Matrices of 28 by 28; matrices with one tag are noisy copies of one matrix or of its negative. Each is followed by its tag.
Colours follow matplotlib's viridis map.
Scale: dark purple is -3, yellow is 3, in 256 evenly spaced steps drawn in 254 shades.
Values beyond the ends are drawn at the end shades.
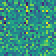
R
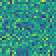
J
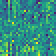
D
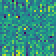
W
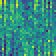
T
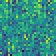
D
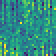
T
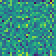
J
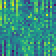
T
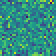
J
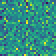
R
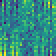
T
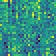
D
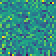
J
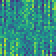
T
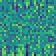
W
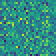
R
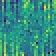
T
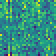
D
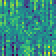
T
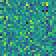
R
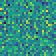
R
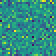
J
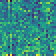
D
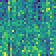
D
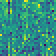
D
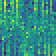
T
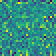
J
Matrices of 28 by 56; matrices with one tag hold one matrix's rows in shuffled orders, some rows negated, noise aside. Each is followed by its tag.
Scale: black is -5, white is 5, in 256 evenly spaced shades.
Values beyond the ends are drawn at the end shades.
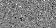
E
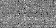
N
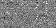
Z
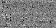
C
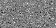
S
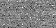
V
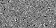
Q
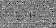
V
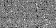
Z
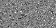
E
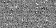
Z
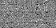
Z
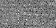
N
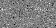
S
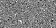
E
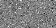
E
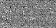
C
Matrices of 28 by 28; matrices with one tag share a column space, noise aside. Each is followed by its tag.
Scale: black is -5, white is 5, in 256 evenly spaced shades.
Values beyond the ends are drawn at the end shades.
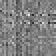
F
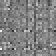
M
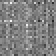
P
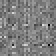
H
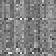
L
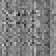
F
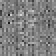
F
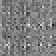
H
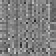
L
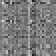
P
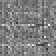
H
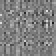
F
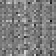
P
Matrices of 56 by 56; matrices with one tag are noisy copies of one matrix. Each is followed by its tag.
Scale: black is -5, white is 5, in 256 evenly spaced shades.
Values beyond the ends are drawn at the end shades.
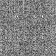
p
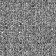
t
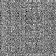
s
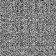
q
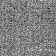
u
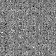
t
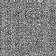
s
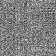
u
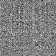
q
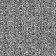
t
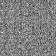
t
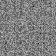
t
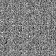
t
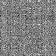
s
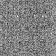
p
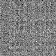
q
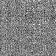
s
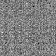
t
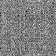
s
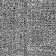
u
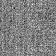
u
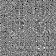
q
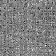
u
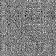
s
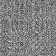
q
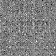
q
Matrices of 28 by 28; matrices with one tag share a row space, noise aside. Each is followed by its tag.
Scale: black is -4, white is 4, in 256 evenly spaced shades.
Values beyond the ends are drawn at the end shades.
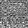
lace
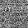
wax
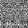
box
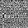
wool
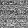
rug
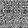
wool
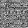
wax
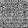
wool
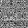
rug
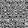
lace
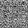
lace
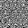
lace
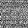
box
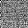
box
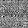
wool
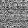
wax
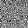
box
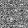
rug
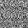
wool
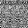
box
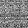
wax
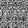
lace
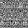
wool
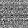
wool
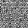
box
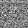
lace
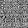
wool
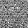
wax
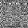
box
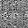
lace
